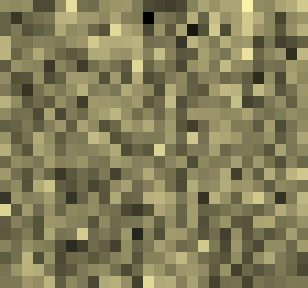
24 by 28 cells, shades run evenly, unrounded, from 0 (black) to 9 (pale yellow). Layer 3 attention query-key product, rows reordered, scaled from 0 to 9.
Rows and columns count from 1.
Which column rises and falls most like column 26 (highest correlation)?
1
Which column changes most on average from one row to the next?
24
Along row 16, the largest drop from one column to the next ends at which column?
6
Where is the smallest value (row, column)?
2, 14
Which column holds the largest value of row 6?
13
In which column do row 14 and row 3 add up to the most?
11
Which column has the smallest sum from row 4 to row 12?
17
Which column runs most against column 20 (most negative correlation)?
3
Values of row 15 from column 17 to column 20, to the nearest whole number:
3 5 5 5
